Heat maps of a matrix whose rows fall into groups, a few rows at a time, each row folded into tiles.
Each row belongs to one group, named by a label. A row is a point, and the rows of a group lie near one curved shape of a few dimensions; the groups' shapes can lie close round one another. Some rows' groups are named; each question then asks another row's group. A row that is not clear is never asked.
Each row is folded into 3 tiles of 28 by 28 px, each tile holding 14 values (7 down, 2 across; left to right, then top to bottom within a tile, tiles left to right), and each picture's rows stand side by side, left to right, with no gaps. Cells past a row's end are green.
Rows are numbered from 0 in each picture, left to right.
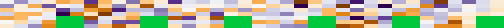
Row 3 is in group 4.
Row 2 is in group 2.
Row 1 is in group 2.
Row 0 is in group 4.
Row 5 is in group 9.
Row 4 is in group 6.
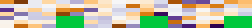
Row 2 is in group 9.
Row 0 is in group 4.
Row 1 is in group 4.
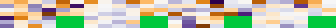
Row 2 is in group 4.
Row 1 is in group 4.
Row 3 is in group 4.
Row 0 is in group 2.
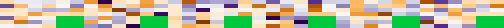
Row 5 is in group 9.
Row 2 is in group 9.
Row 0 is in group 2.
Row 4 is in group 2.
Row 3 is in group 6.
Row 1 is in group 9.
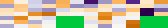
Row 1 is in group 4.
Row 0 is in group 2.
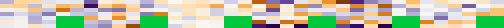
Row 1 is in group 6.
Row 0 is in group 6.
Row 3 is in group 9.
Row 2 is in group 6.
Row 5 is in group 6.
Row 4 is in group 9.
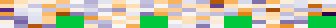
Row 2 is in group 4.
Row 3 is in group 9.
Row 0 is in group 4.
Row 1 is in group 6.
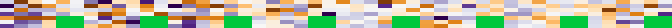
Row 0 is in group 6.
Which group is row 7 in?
9
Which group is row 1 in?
6
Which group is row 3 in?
9
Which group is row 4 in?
4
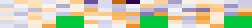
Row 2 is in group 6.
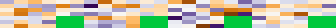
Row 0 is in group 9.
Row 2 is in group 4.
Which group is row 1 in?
6
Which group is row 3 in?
2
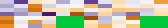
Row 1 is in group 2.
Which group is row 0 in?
2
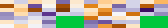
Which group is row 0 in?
6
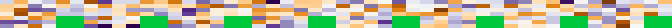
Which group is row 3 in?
9
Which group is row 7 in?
9
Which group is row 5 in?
9
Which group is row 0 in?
2
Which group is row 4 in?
6
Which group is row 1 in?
9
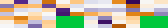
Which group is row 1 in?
4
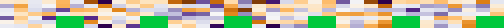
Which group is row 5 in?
6
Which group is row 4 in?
4
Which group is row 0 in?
2
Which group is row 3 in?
9
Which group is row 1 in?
9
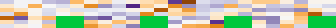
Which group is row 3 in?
4
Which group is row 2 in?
9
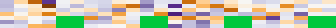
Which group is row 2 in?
6
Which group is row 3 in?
2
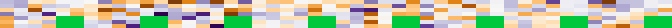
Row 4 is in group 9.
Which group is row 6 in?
4
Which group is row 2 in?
4
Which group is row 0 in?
2
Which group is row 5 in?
6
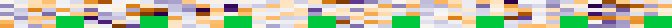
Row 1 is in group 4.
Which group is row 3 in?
4
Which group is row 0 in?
2
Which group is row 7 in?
6
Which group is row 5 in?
6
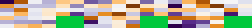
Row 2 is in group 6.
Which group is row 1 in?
6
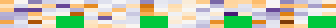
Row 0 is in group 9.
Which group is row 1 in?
6
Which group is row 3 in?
9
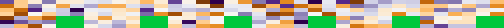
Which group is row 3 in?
6
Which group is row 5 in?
9
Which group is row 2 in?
4
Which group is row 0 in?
2
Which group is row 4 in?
9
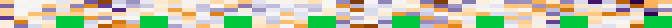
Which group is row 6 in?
6
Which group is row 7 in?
4
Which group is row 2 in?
2
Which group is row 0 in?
2
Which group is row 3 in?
6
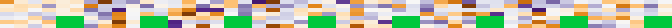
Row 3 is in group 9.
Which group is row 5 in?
4
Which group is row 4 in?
9
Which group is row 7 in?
6
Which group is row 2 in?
2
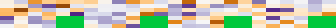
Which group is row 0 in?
9
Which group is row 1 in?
4
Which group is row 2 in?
6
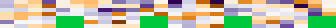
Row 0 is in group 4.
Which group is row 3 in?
4
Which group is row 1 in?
9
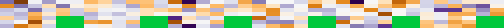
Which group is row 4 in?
9
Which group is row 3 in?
2
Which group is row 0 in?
9
